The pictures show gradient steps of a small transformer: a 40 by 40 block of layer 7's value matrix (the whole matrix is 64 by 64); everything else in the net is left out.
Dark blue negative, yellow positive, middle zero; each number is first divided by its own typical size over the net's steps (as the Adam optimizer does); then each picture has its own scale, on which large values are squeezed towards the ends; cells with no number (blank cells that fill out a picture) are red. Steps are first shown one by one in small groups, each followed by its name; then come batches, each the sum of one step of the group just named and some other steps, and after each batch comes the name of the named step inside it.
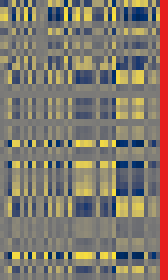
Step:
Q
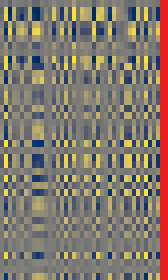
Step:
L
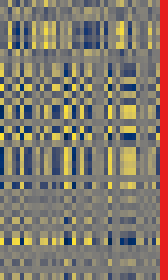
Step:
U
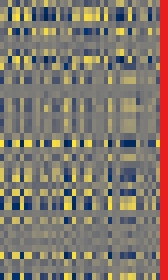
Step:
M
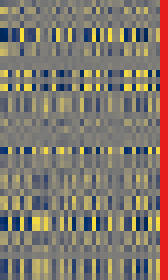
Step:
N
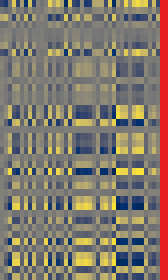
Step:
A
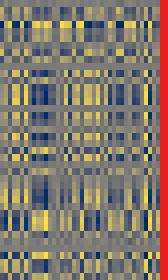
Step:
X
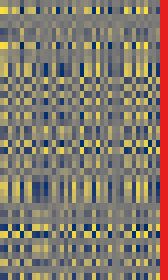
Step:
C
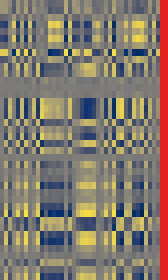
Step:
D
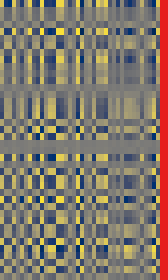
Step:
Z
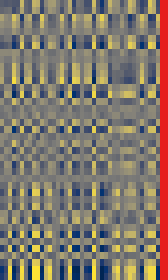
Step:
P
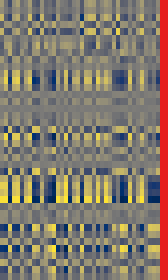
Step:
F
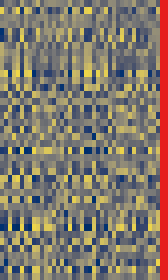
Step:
N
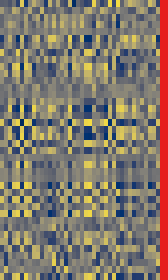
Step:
D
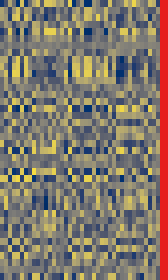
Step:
M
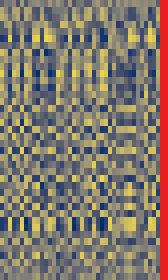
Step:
X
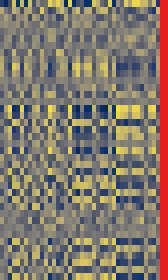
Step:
A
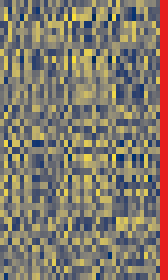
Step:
L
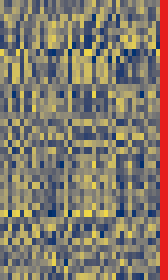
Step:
D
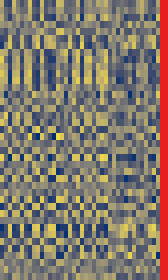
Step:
Z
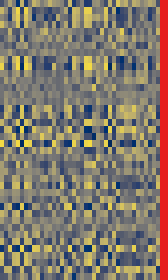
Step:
M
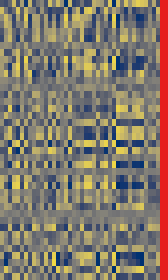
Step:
Q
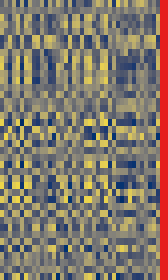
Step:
F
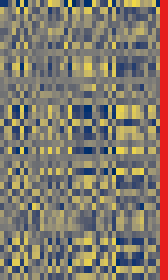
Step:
A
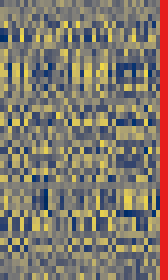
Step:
N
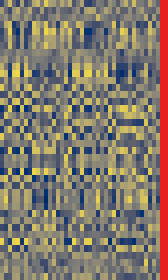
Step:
U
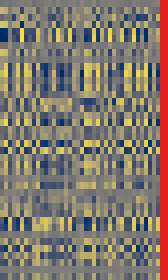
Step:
N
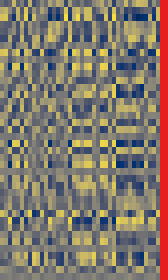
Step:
Q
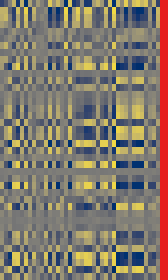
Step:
Q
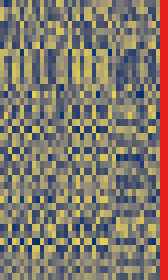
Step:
Z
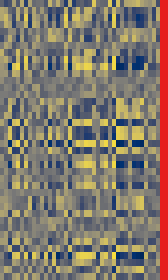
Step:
Q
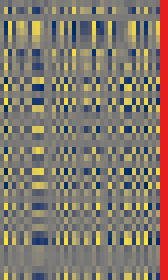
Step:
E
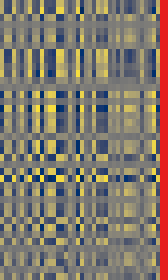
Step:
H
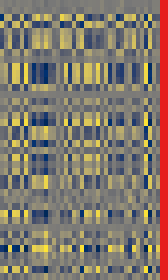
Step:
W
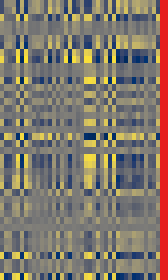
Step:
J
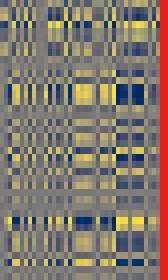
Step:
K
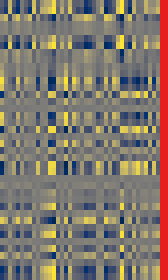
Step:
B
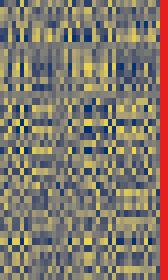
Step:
E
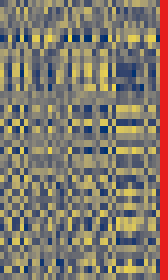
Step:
K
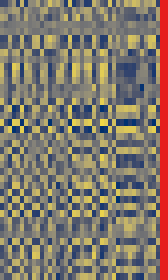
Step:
K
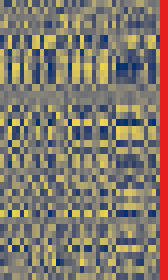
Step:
W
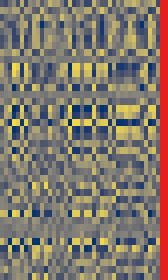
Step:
W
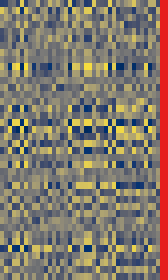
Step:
W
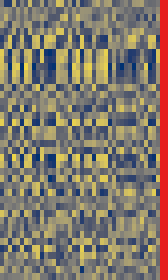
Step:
W
